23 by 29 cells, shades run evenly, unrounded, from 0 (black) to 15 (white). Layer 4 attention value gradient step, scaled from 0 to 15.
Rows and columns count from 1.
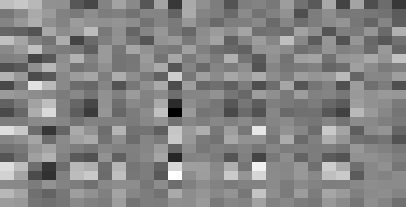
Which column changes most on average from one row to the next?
13
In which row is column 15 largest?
15
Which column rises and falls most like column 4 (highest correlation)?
12
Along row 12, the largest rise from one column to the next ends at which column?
14
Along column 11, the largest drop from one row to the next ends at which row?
5
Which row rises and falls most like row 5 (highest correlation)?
1
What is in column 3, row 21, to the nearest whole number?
7
